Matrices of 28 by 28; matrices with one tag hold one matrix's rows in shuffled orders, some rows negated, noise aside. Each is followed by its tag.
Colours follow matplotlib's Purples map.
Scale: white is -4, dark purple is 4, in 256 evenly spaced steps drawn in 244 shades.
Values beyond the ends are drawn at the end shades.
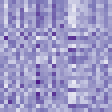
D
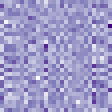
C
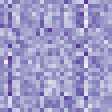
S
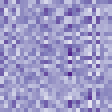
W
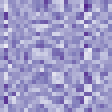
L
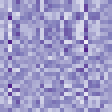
S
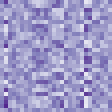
L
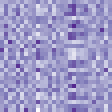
D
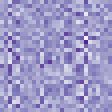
S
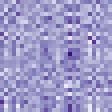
W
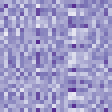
D
